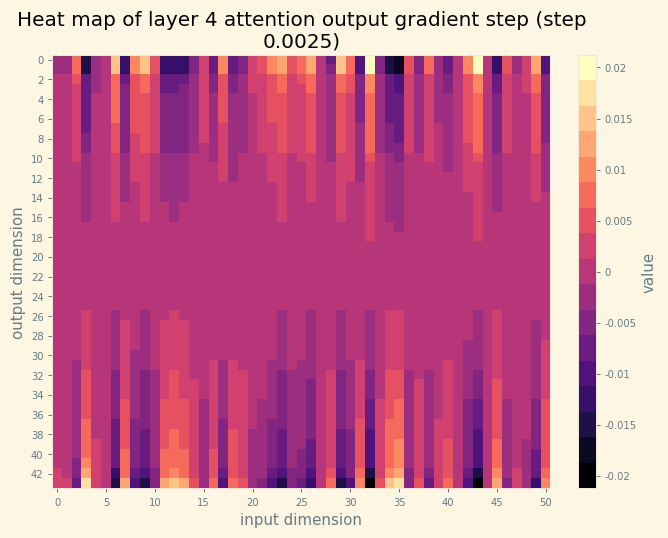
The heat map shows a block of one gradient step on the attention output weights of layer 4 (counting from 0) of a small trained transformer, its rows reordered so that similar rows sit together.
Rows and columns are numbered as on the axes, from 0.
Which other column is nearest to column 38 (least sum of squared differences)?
2
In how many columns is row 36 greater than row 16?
18
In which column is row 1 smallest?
35
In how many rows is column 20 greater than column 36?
8
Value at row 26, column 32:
-0.0025
